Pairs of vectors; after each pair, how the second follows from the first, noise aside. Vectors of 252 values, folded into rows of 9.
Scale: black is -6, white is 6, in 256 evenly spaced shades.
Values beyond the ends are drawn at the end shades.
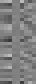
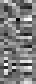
wrapped around, negated, scaled up.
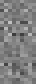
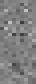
partly zeroed.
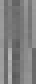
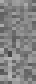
sign-scrambled.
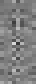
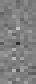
partly zeroed.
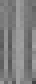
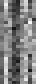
wrapped around, negated, scaled up.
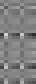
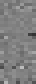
partly zeroed.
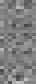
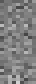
sign-scrambled.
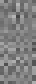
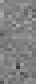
reversed, partly zeroed.
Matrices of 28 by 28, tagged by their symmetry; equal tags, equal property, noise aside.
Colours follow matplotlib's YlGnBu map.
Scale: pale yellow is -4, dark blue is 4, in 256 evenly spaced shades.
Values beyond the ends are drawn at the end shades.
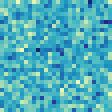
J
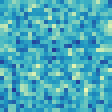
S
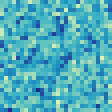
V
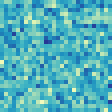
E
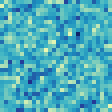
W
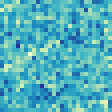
E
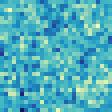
E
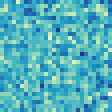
J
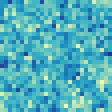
V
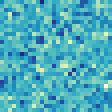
V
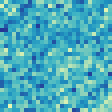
V
